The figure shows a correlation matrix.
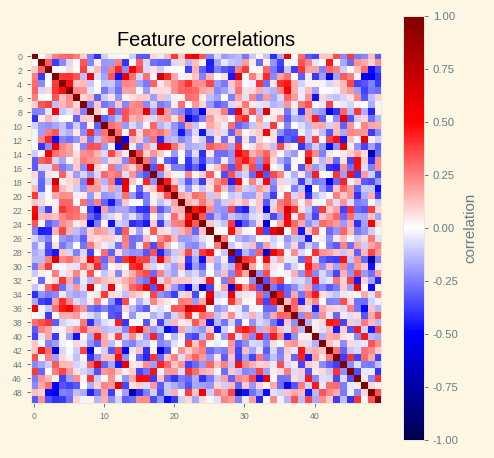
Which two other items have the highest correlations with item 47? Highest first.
12, 40
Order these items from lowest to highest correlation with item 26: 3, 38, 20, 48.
38, 3, 20, 48
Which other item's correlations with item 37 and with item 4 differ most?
49
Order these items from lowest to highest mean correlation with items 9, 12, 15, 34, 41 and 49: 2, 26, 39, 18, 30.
18, 26, 2, 30, 39
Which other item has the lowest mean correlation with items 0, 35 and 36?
47
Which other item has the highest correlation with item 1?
42
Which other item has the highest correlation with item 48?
24
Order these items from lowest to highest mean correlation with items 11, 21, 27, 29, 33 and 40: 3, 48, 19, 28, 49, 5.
48, 28, 49, 5, 19, 3
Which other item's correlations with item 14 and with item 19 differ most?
39
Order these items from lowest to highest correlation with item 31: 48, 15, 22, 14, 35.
48, 22, 35, 14, 15
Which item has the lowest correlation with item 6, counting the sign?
40
